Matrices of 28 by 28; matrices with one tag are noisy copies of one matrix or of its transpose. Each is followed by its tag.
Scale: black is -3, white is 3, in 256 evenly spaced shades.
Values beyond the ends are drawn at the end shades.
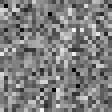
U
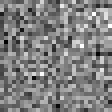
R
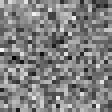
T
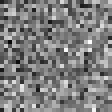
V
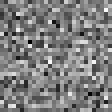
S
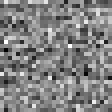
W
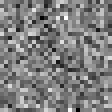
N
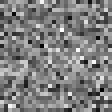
S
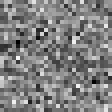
N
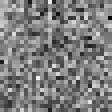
T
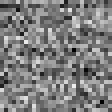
W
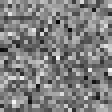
N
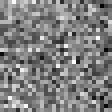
T
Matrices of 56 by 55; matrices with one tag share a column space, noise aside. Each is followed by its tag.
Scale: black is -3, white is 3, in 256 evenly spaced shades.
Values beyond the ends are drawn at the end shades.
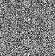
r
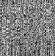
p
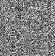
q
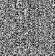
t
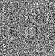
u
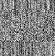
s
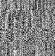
s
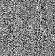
q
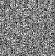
t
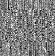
s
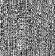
p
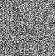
q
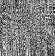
p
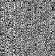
q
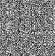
r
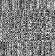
s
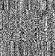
s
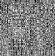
p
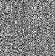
q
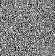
t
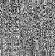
p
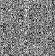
t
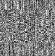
s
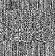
s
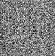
u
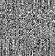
p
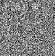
q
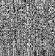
p
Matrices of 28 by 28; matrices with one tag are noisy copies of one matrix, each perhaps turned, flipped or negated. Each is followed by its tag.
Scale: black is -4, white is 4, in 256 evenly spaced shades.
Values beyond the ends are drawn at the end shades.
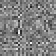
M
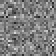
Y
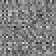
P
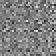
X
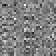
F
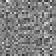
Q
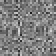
M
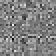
M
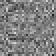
Y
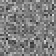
Y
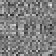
F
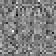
Y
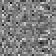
Y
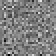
Q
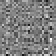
Q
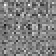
F
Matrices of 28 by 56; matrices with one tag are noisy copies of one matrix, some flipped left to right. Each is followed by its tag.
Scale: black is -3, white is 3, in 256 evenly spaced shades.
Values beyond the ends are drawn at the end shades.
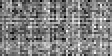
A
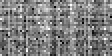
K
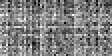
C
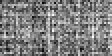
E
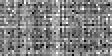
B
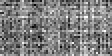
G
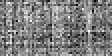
G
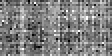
G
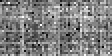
G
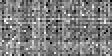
A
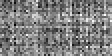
C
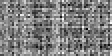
B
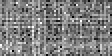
A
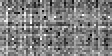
C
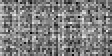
E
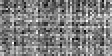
C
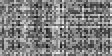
B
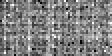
E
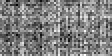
G
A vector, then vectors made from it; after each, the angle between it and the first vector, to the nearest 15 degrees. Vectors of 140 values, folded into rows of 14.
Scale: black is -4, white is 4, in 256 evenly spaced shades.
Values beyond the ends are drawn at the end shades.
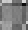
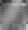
120 degrees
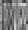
135 degrees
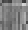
150 degrees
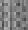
75 degrees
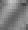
75 degrees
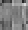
150 degrees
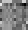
30 degrees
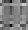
135 degrees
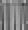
75 degrees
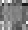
30 degrees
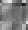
30 degrees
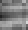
75 degrees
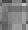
150 degrees
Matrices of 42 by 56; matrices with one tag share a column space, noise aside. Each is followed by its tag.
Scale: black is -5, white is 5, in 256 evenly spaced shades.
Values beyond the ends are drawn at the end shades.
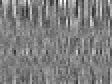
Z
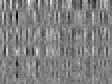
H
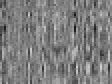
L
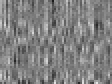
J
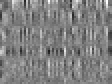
H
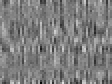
J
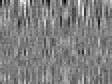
Z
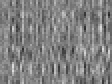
L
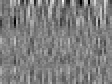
Z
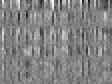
H
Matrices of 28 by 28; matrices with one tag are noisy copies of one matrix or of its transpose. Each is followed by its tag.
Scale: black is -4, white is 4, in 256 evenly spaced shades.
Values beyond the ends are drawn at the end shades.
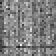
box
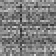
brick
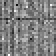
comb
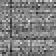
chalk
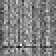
box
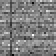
chalk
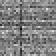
brick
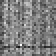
box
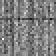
comb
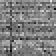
chalk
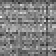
box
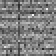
comb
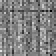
chalk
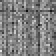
chalk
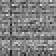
chalk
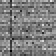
chalk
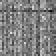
chalk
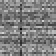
brick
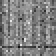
box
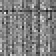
chalk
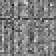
comb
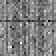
brick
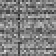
comb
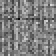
comb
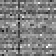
comb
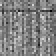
chalk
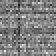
comb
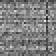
box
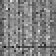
box
